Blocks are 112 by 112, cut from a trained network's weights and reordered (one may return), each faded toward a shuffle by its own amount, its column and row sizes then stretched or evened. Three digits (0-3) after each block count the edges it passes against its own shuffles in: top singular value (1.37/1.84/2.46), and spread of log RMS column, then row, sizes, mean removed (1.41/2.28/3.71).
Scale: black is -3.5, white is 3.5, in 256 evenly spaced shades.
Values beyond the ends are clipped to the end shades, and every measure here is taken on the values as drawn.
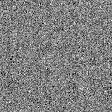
1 0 0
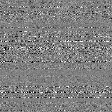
1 0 3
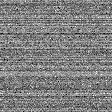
3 0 1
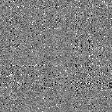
0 2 2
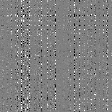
2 3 1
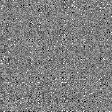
0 2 2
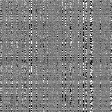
3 3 0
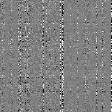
1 3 1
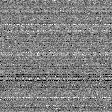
3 0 2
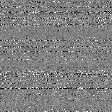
1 0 3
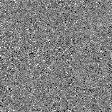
0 1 1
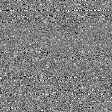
1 0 2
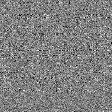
1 0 2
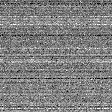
3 0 2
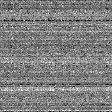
3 1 2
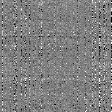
1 3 0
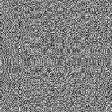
3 1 0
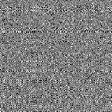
3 1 2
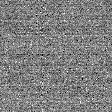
1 1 0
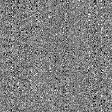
1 2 1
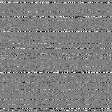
2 0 3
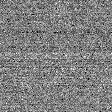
1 0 1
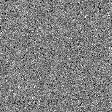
0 1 0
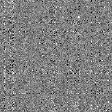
0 2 2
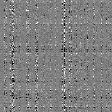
2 3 1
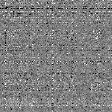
2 2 2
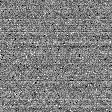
2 0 0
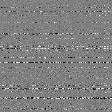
2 0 3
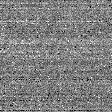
2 1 1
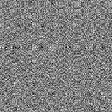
3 0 1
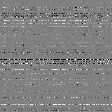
3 1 3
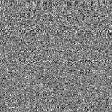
2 0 2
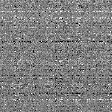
2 2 2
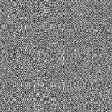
3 2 0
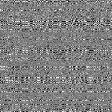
3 0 3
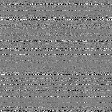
1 0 3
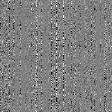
1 3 1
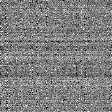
2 2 0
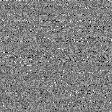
0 0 2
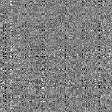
3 2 2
